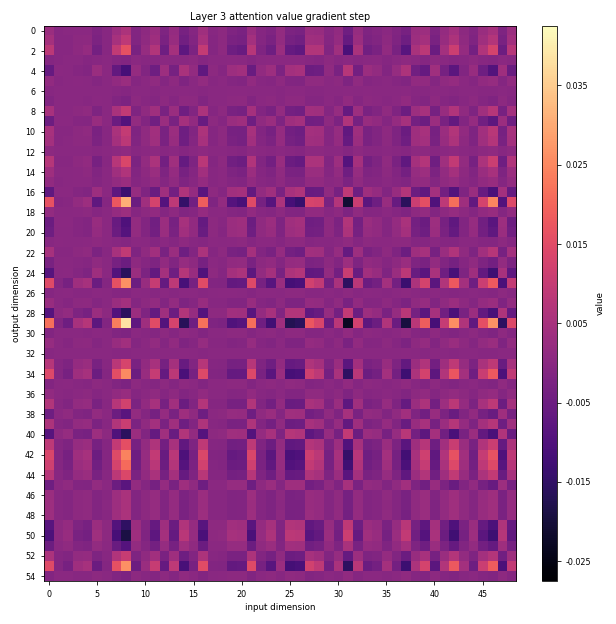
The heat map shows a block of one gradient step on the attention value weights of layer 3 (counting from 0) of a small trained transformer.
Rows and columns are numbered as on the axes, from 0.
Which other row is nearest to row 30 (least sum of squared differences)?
7
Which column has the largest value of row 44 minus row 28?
8
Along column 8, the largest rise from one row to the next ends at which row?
29
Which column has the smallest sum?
31
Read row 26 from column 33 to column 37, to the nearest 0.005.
0 0 0 0 0
